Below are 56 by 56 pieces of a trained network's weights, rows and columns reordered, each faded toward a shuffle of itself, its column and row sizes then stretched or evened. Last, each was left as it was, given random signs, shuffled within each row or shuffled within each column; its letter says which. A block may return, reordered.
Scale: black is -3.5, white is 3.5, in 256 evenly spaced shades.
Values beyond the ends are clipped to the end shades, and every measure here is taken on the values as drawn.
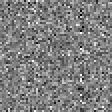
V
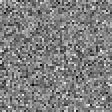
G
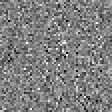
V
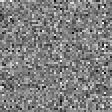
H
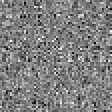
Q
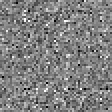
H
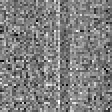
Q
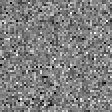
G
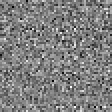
H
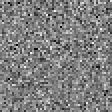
G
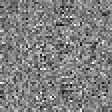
Q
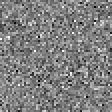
G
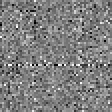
H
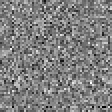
Q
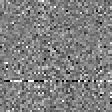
Q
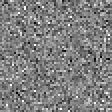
V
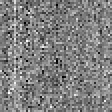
V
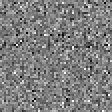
H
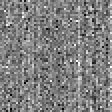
V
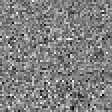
H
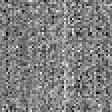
Q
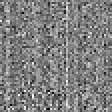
Q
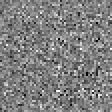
H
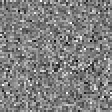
G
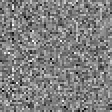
V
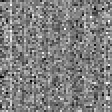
V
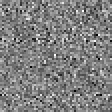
G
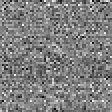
Q
